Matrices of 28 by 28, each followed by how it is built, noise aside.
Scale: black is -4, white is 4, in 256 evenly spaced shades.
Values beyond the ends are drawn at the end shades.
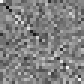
diagonal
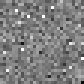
sparse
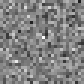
noise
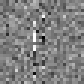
uneven columns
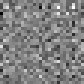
low rank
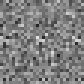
repeating columns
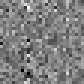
uneven columns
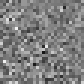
lower triangular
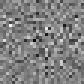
low rank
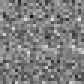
repeating columns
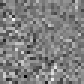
lower triangular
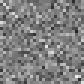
diagonal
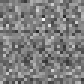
repeating columns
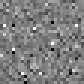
sparse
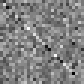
diagonal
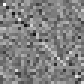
diagonal
